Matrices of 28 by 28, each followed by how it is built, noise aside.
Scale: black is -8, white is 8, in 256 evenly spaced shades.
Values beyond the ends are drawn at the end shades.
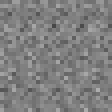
repeating columns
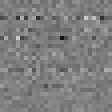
uneven rows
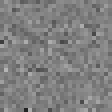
uneven rows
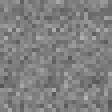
repeating columns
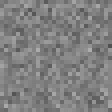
repeating columns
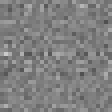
low rank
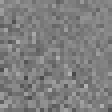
lower triangular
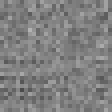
blocks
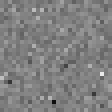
sparse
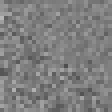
lower triangular
